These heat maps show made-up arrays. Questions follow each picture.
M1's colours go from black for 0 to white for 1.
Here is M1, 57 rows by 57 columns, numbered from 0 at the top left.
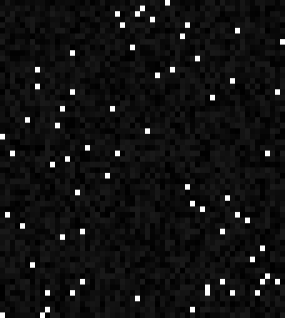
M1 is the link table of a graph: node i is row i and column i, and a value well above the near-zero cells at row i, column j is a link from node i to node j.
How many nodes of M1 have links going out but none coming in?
3
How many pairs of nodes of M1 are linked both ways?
2
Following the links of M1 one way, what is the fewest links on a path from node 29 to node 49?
3
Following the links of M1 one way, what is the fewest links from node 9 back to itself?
5
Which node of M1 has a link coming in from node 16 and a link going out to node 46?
node 14
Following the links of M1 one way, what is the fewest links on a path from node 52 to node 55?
3
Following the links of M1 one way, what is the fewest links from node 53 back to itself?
2
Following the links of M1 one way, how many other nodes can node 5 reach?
9
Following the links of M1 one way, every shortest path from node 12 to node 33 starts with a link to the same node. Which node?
node 7
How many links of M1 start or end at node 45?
1
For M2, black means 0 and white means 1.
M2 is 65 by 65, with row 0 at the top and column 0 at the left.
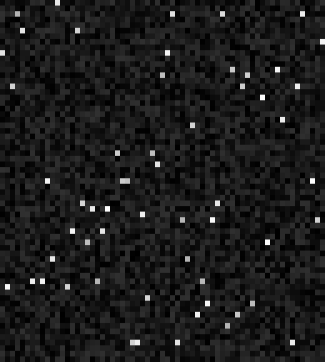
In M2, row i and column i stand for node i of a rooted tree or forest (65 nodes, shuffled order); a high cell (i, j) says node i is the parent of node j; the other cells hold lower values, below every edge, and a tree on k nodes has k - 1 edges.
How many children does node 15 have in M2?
3
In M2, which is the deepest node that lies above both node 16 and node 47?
56
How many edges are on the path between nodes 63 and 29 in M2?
5
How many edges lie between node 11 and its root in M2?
5
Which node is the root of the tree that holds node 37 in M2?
12
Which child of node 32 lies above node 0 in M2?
9
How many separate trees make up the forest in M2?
8
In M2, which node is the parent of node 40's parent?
54
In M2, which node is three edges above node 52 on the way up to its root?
36
